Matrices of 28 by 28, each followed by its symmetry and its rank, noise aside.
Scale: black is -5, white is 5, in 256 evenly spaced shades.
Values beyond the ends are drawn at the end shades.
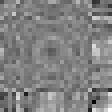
symmetric, rank two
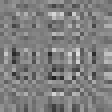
antisymmetric, rank two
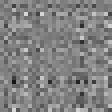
no symmetry, rank three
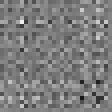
symmetric, rank three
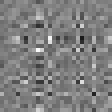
symmetric, rank two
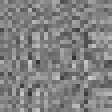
no symmetry, rank three
